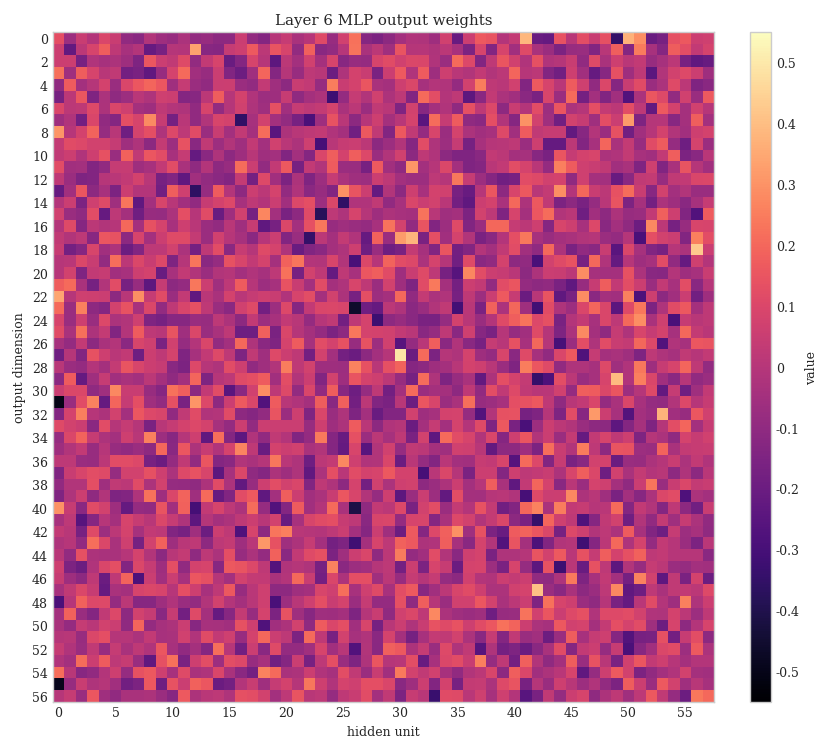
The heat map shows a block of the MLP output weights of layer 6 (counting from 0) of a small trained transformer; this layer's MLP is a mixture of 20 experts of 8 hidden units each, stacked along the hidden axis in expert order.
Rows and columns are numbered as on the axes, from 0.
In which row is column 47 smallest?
3
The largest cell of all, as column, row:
30, 27
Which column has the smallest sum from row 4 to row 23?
35
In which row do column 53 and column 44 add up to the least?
26
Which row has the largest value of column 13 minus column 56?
15
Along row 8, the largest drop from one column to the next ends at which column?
19
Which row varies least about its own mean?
6
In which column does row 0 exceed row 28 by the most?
50
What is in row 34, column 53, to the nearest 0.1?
0
